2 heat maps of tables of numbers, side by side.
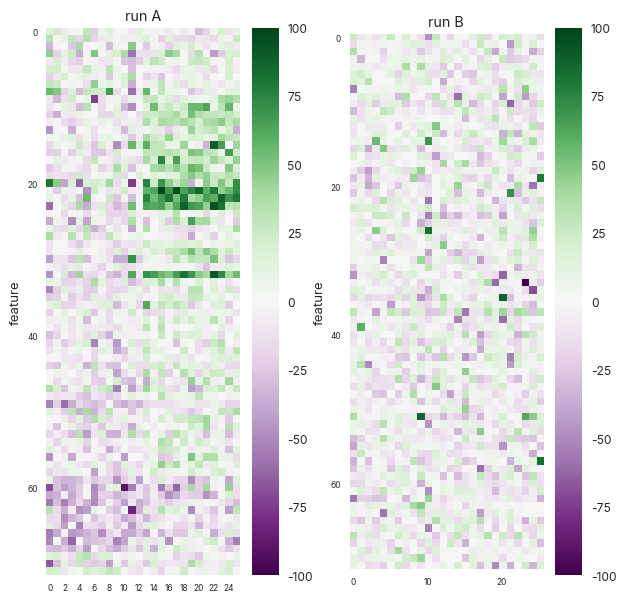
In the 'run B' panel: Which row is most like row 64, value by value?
30
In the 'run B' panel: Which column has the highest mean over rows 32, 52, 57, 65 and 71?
25
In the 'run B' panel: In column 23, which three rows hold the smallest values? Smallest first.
33, 8, 65
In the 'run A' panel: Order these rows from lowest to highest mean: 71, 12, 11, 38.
38, 71, 11, 12
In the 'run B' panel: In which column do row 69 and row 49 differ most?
6
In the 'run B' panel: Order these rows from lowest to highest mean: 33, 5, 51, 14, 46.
33, 46, 5, 51, 14
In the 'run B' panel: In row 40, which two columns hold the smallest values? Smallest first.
17, 22
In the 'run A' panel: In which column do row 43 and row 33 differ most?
6
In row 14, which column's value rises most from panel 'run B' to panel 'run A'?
16
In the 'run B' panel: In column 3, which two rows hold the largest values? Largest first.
14, 26
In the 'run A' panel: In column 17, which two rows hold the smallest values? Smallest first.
60, 61
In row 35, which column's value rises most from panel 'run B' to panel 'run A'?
9
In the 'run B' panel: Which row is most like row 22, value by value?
61
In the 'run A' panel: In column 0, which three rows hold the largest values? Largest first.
20, 8, 3
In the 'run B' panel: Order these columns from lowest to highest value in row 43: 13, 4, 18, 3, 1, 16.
16, 13, 4, 3, 1, 18
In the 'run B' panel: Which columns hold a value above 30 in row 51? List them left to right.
0, 9, 23, 24
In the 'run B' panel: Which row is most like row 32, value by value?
55
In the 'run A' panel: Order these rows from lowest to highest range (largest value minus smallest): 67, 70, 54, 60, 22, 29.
54, 29, 67, 70, 22, 60
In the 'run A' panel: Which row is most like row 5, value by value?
71
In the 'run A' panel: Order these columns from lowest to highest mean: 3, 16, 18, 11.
3, 11, 16, 18
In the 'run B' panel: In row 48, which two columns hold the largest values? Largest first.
8, 15
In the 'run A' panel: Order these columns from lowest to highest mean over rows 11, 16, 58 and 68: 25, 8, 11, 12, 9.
8, 12, 9, 11, 25
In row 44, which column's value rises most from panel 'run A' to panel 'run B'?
1
